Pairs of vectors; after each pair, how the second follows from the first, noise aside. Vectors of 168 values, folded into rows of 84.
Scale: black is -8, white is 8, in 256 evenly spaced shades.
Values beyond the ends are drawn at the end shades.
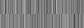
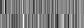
wrapped around, negated, scaled up.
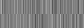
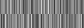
reversed, negated, scaled up.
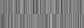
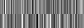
reversed, negated, scaled up.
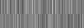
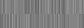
wrapped around, shrunk.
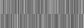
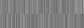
wrapped around, shrunk.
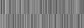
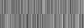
reversed.
